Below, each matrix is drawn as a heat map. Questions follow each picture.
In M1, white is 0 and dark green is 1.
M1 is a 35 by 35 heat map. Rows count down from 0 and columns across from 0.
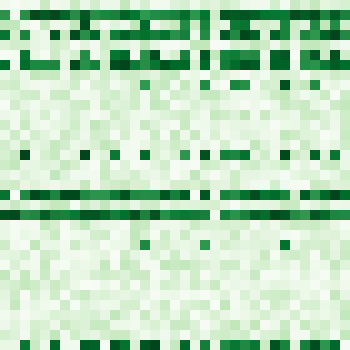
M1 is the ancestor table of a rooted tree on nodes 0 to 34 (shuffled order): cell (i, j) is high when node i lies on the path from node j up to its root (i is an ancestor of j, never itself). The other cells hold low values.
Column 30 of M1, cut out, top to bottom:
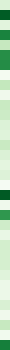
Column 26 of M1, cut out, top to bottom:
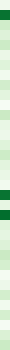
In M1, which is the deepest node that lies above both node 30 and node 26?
19
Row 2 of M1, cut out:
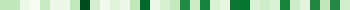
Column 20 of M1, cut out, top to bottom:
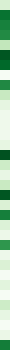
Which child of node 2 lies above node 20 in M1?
8
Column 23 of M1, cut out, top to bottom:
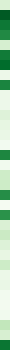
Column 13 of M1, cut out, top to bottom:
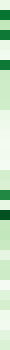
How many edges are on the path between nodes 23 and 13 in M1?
7
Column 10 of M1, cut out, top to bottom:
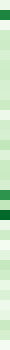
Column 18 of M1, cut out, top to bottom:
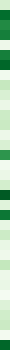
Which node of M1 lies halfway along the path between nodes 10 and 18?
34
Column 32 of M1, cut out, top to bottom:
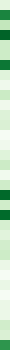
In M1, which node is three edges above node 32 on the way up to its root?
6
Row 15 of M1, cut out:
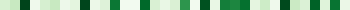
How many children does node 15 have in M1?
3
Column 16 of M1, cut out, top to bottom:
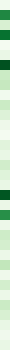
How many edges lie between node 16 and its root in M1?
5
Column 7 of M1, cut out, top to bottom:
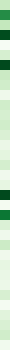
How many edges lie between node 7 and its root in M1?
5
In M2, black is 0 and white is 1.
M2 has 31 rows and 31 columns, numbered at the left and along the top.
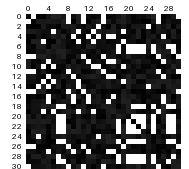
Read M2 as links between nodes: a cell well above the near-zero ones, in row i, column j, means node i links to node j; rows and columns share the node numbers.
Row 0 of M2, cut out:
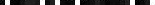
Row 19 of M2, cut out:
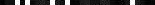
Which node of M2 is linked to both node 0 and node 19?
node 26
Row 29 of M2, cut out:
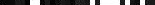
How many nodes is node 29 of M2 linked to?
9
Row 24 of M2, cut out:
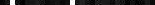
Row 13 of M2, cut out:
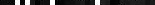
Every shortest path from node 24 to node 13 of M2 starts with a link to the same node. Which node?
node 14
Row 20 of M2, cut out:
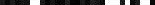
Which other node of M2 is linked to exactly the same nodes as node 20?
node 18
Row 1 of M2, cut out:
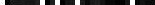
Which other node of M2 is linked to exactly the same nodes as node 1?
node 30
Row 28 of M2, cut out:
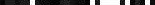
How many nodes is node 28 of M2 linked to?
8
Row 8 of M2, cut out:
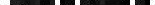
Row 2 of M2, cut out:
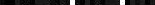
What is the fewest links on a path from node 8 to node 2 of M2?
5
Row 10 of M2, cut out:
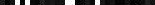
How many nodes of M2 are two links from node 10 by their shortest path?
4
